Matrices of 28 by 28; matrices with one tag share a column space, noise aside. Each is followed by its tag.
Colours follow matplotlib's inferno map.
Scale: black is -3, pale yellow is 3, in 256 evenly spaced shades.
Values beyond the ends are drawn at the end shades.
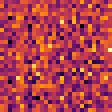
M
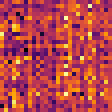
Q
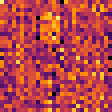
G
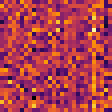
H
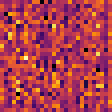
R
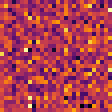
M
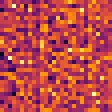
M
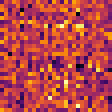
R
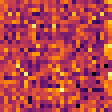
R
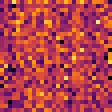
H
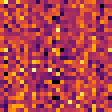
M
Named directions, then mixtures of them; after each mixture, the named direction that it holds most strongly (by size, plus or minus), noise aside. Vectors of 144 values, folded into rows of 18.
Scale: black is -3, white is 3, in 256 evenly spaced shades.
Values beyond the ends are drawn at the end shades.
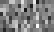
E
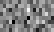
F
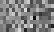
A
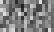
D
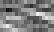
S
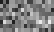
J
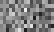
A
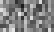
D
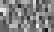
E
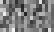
D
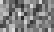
D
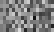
A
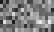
J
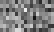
A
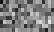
J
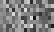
A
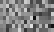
A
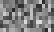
D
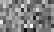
A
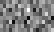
F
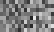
A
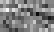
S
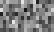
E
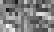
S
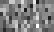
E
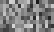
A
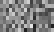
A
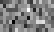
F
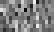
E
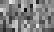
E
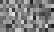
A
